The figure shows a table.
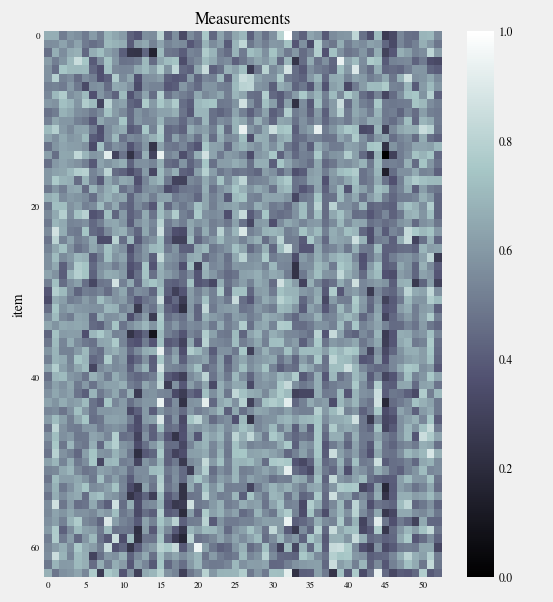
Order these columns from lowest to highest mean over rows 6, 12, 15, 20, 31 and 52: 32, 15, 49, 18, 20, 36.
18, 49, 20, 32, 36, 15
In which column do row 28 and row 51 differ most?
32
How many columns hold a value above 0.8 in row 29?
3
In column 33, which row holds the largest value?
40
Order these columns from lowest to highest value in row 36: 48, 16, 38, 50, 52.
16, 52, 50, 38, 48
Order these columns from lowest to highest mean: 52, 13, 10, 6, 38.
52, 6, 10, 13, 38
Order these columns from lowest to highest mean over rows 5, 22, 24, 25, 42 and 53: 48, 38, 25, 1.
38, 48, 25, 1
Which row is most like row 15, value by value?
10
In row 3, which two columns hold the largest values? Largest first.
39, 4
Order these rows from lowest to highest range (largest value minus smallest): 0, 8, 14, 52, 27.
52, 27, 8, 0, 14
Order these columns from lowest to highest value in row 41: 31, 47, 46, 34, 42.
46, 34, 42, 47, 31
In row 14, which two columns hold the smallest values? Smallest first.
45, 11
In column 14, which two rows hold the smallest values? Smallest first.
35, 2
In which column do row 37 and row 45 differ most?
12
